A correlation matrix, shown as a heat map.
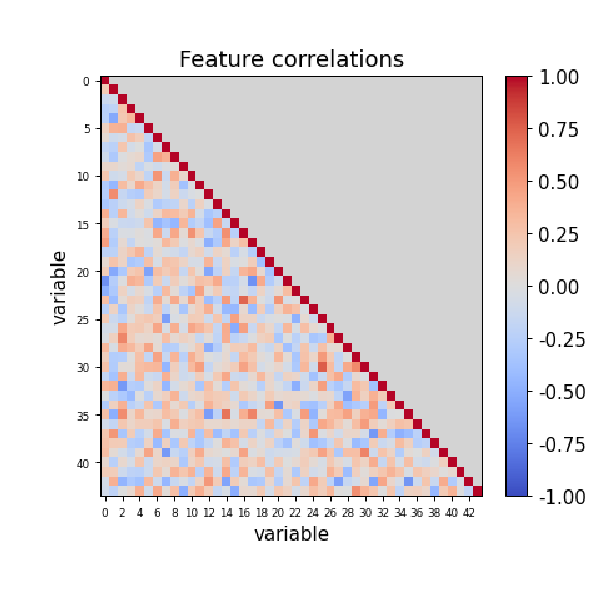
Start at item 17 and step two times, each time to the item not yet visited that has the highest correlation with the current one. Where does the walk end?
14
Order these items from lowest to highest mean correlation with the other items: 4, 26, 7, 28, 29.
7, 28, 4, 29, 26
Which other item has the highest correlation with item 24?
37
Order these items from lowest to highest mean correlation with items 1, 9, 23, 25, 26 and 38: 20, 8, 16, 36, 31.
20, 31, 8, 36, 16
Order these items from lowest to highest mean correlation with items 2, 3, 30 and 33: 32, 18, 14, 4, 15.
32, 15, 18, 14, 4
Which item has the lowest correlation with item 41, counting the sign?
28
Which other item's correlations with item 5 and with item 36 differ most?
8
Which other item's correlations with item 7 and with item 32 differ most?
25
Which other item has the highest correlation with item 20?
23
